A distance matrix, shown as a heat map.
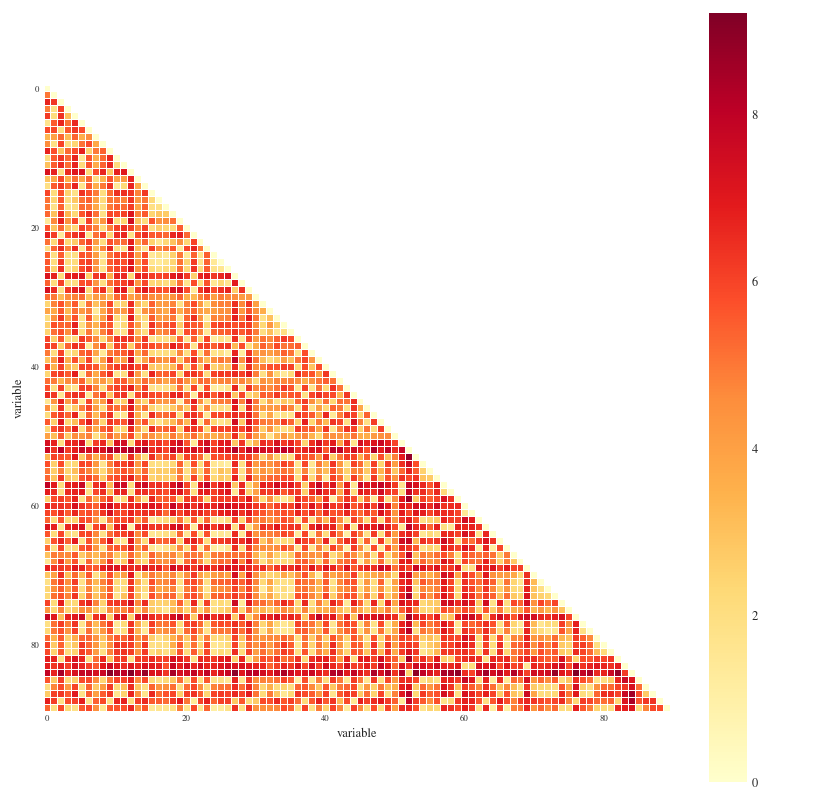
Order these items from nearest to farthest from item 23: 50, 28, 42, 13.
13, 50, 42, 28
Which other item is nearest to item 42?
30
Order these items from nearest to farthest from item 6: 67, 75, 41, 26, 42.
42, 67, 75, 41, 26
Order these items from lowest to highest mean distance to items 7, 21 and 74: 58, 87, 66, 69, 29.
66, 29, 58, 87, 69
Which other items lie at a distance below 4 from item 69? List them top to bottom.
60, 61, 83
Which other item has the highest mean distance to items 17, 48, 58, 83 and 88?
84
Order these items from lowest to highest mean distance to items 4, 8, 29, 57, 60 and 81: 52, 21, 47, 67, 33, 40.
21, 40, 67, 33, 47, 52
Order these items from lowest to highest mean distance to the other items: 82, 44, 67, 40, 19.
67, 19, 40, 44, 82
